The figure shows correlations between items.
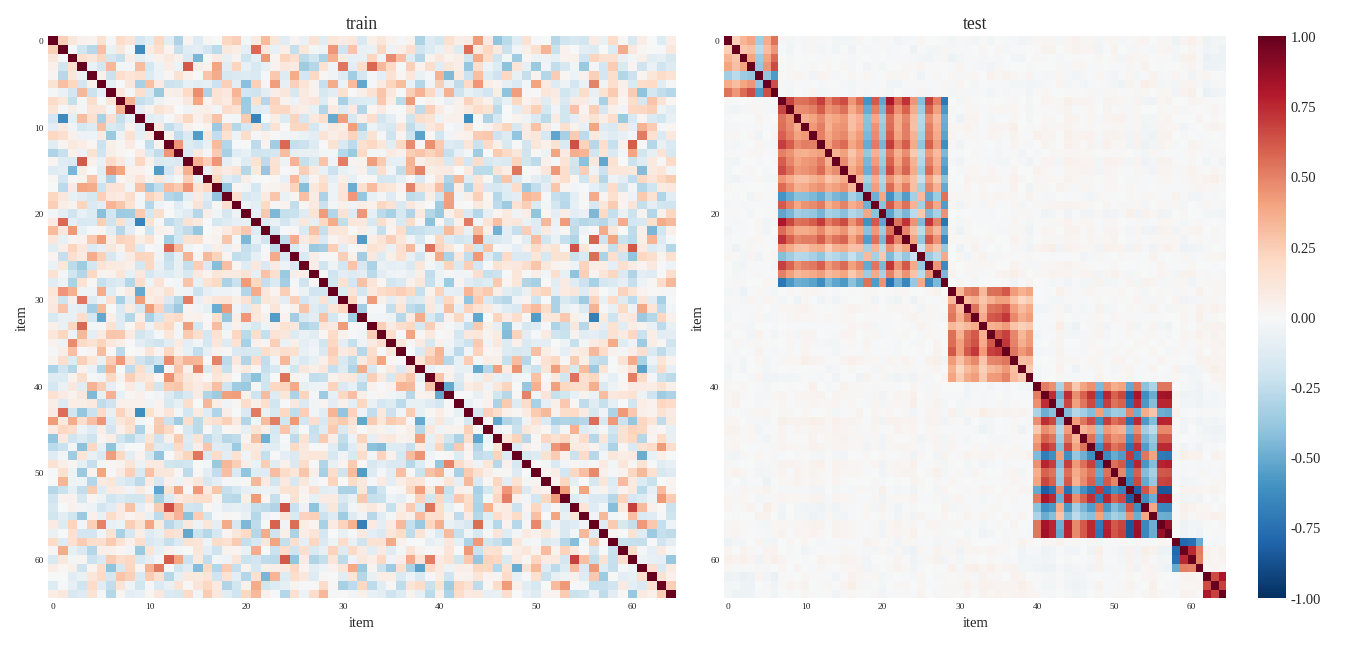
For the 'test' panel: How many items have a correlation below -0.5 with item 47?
3
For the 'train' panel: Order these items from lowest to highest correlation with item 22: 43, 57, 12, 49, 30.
43, 12, 30, 49, 57
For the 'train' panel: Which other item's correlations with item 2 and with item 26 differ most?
15
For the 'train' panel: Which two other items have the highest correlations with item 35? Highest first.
2, 58
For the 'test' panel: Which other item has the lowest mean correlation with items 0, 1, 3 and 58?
4
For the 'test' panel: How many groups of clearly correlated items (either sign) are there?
6
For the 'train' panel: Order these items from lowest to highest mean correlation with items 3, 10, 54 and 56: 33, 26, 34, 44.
26, 34, 44, 33
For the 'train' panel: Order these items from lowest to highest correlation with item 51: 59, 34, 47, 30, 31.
47, 30, 34, 31, 59
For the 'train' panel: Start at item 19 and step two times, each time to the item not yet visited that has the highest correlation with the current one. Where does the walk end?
49
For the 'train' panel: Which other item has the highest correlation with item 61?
11
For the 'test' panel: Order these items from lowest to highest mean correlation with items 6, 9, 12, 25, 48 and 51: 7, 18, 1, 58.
18, 58, 1, 7
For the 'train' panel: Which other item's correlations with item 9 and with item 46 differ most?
21
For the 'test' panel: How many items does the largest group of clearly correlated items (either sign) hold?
22
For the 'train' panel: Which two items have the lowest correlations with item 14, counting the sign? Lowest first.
57, 55
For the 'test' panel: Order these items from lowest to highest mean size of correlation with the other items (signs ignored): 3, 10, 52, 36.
3, 36, 10, 52
